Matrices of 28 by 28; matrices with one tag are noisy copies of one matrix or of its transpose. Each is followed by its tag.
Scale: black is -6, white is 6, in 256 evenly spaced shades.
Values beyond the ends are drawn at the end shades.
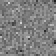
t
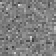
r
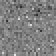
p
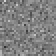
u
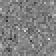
p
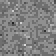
t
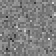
p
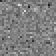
r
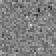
p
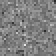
t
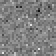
p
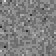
u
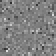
r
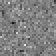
t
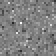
t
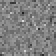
t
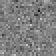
p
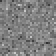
r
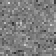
t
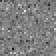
r
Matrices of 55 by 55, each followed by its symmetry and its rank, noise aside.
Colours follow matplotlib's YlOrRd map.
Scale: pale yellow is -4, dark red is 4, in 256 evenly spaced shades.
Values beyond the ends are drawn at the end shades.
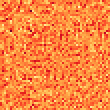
symmetric, rank twelve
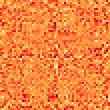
no symmetry, rank eight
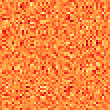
antisymmetric, rank six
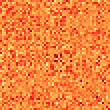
symmetric, rank eight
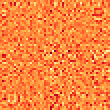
antisymmetric, rank eight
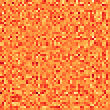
antisymmetric, rank eight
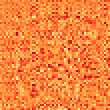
antisymmetric, rank eight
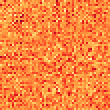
symmetric, rank eight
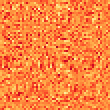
antisymmetric, rank eight
